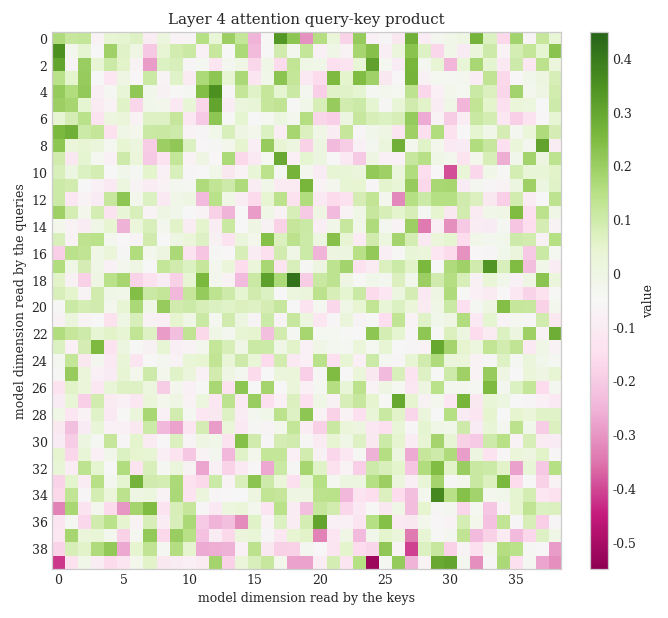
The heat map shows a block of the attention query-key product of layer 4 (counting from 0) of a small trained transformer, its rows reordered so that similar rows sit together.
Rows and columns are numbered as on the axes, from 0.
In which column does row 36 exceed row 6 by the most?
20
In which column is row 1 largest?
0
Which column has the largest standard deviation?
27
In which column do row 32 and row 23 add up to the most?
29
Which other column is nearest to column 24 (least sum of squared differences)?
38
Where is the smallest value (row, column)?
39, 24
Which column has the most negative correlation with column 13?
25
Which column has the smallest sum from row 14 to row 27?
32
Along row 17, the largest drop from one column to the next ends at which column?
36
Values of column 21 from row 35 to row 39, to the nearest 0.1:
0.1 -0.1 -0.1 -0.1 0.1
